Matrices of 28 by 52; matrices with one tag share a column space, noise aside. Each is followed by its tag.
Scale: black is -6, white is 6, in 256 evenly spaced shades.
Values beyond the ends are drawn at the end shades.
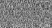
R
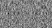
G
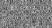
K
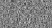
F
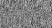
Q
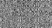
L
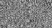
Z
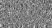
R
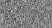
F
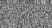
K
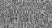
F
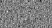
F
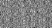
L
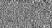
Z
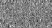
Z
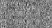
G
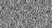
K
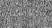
L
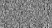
R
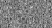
F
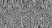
Q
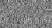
F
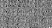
L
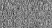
G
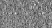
G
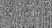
L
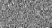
R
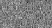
K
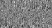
Q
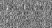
G
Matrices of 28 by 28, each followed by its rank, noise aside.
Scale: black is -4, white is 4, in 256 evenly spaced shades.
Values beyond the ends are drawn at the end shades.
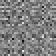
four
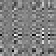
two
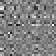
four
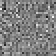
six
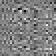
four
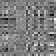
three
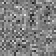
six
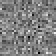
four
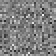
six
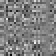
four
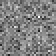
six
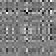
two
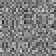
four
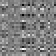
two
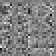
four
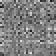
six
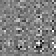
four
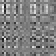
two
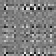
two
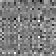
four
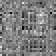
four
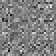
six
